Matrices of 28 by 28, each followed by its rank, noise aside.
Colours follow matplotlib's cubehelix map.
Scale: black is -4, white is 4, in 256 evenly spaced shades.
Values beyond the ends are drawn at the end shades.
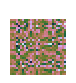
four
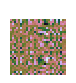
four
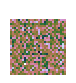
eight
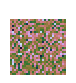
eight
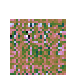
four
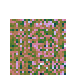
four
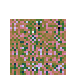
four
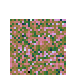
eight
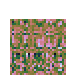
four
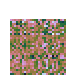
four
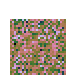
eight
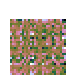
three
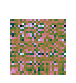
three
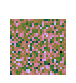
eight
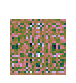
three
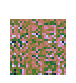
four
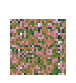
six
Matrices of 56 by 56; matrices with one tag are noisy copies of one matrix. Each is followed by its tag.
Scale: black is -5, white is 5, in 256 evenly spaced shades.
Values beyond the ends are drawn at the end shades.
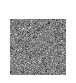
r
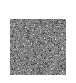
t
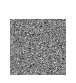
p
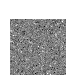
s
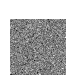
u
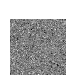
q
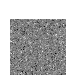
s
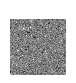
r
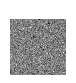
r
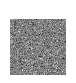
p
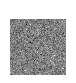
u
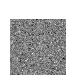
p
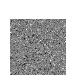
u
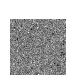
q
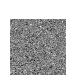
u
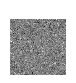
s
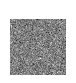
p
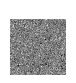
t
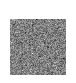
p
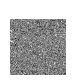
s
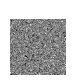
u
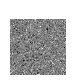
u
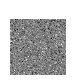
s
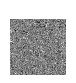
s
